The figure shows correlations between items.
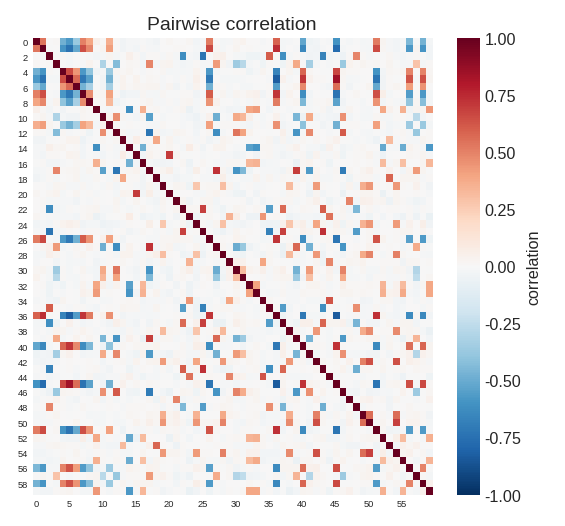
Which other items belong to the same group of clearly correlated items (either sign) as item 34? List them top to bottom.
23, 29, 44
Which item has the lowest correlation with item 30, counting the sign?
17
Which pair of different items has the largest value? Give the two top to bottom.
5, 45
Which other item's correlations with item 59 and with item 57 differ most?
14
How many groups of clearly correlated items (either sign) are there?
9
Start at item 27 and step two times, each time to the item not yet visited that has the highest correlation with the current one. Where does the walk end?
39
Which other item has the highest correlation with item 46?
12
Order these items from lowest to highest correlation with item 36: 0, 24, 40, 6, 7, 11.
40, 6, 24, 11, 0, 7
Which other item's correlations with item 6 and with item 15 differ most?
20
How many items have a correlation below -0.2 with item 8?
7
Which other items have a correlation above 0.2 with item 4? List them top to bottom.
5, 6, 40, 45, 56, 58
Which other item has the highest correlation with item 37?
25
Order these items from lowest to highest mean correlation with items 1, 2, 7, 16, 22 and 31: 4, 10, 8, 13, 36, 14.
4, 14, 13, 10, 8, 36
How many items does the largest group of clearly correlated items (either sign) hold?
15
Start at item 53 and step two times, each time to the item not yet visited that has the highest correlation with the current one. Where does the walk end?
13
